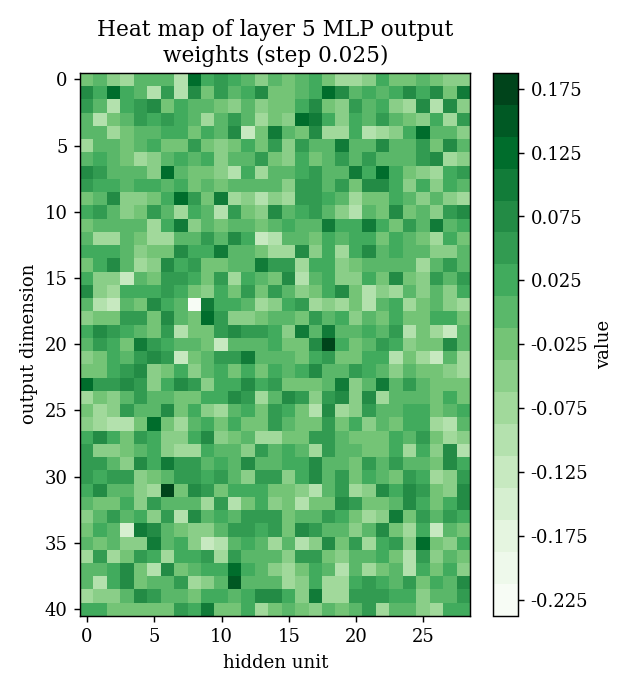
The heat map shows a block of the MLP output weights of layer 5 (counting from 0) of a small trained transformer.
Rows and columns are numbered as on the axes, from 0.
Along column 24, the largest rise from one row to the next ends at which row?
38
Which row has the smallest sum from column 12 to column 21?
17
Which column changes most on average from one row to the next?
27
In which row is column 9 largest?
18
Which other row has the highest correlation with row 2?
36
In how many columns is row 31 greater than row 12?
13
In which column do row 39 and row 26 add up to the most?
5
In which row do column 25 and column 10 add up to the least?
20
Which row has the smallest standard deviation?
8
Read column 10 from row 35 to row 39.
-0.1 -0.075 0.025 0 0.025
